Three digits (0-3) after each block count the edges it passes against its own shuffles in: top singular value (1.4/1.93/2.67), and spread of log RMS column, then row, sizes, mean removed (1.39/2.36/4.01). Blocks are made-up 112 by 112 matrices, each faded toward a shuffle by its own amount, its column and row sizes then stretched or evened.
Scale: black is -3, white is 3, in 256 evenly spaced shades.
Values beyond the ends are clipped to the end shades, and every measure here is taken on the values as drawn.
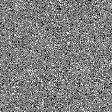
1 1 1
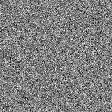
1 0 0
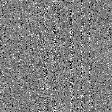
1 2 0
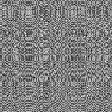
3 1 0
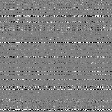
3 1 3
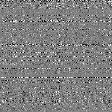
2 1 3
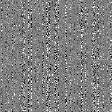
1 3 1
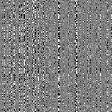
3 3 0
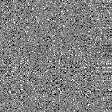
2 1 1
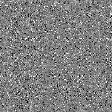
1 1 1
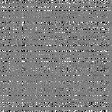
1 2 3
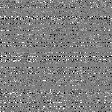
1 1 3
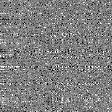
2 1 2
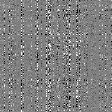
1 3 2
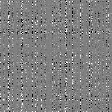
1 3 2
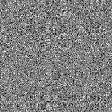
2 0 1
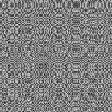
3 0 1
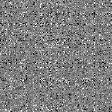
0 2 2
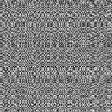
3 1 2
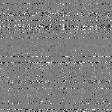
2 1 3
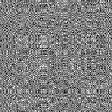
3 1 0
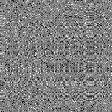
3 0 1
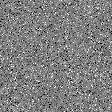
1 0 0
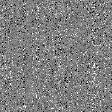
0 2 0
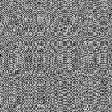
3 1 0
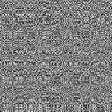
3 1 2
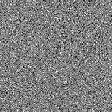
2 0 0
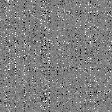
1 2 1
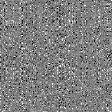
2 2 0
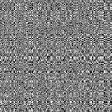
3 2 2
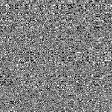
2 0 2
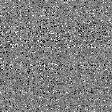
0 1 2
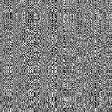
3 3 0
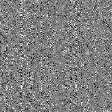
2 2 0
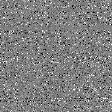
0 1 2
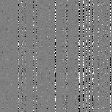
3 3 1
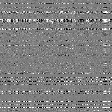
3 1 3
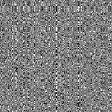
3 2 0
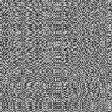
3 2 0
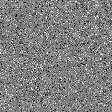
1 0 0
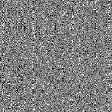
2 2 0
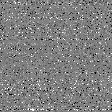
1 0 2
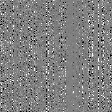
2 3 0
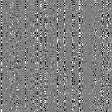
3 3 1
